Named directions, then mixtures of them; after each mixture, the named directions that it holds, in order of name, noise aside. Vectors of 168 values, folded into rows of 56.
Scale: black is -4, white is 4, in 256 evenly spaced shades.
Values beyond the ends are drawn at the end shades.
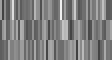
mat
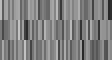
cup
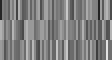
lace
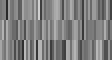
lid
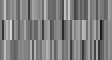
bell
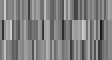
bell.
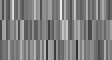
mat.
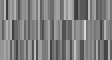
bell, lid.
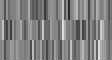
bell.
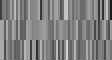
cup, lace, lid.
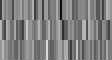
bell, lace, mat.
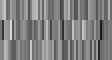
bell.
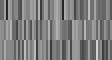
bell, lid.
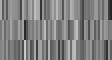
cup, lid, mat.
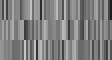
cup, lid, mat.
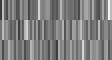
cup.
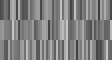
lace, mat.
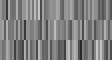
lid.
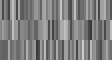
lace, mat.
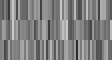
lace, mat.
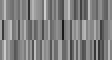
bell.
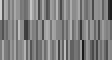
cup.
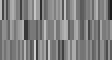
cup, lid, mat.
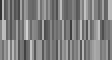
cup.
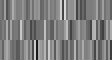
bell, lid, mat.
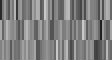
bell, lace.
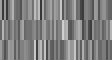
lid, mat.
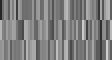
bell, lace.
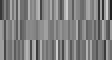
cup, lace, lid.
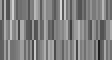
bell, mat.
